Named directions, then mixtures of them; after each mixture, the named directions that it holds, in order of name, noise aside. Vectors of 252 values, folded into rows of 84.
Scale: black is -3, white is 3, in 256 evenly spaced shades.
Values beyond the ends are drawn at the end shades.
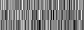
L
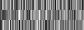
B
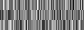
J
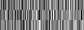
L.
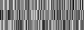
J.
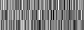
L.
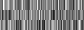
J, L.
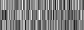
B, L.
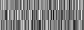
L.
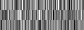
B, L.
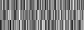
B, J.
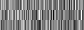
L.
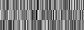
J, L.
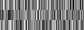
J.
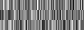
J.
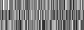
J, L.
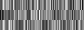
B, J.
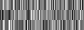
B, J.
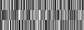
B.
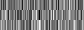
L.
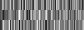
B.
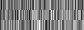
B, L.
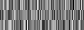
J.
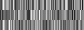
B, J.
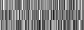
J, L.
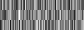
B, J.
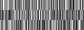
J, L.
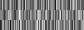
B, J.
